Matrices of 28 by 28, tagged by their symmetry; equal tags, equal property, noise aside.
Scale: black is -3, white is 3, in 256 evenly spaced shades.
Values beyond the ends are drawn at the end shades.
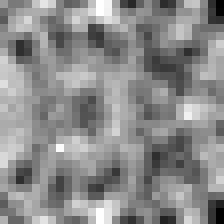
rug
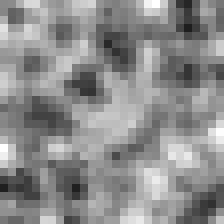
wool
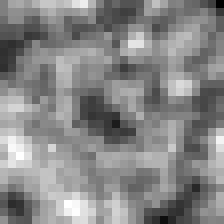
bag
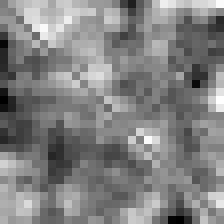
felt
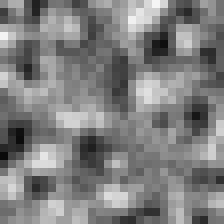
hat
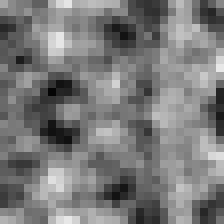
rug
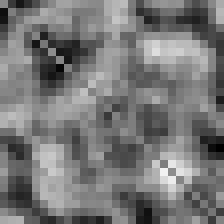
wool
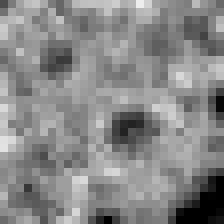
wool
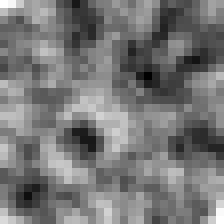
bag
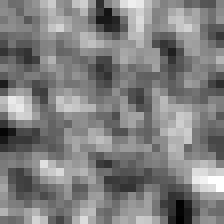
hat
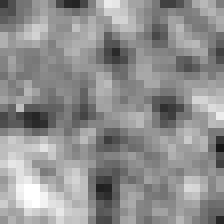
bag
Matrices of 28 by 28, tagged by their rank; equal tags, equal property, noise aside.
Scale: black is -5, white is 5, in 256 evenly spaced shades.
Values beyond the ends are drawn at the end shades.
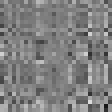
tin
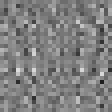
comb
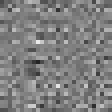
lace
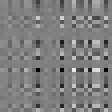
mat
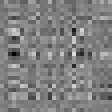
tin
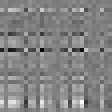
mat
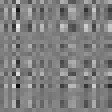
mat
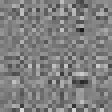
comb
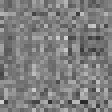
lace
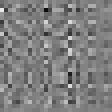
comb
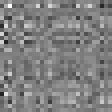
tin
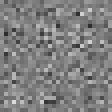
lace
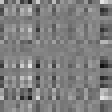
mat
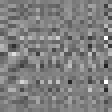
comb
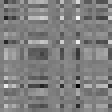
mat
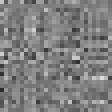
lace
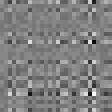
mat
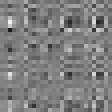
tin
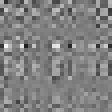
tin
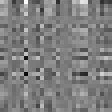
tin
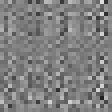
comb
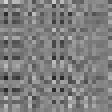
tin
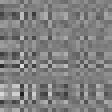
mat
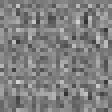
lace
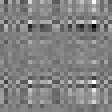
mat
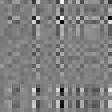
mat
